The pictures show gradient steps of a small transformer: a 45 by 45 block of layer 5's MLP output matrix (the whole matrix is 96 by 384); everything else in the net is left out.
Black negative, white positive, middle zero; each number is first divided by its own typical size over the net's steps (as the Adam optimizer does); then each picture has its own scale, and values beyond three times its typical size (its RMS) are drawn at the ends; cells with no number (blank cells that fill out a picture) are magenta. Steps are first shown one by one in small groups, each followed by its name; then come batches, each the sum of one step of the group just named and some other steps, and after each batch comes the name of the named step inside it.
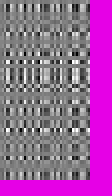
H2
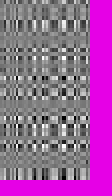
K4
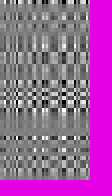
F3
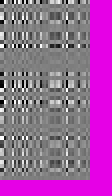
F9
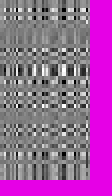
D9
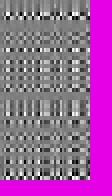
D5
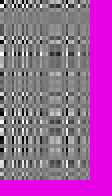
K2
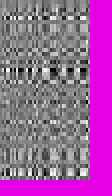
D9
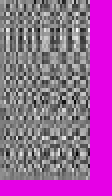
F3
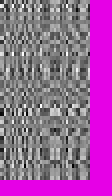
K2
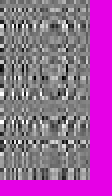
K4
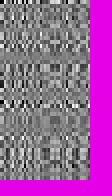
F9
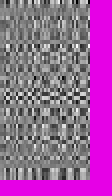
K4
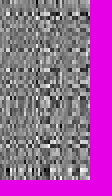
D5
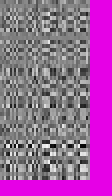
K4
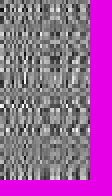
H2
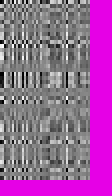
F9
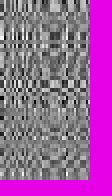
F3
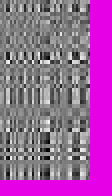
H2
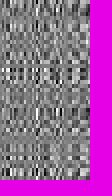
H2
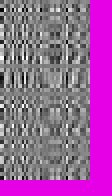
H2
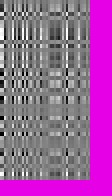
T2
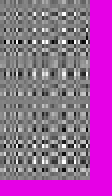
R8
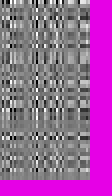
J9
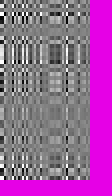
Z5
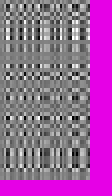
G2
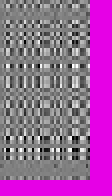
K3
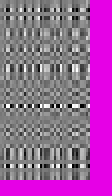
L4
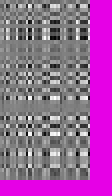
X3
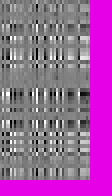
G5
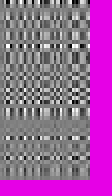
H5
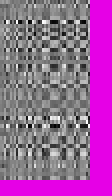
X3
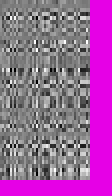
R8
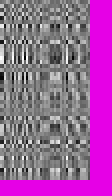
Z5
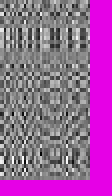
G2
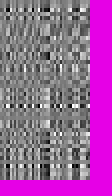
L4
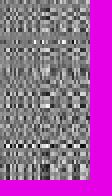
R8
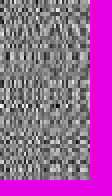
J9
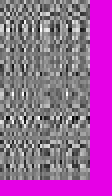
G2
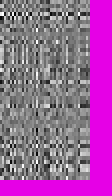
Z5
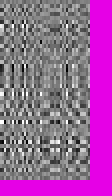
K3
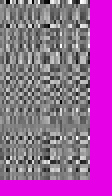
H5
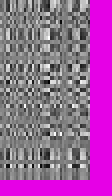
L4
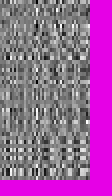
J9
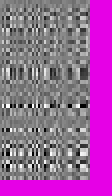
L4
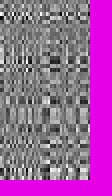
Z5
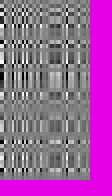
Z5
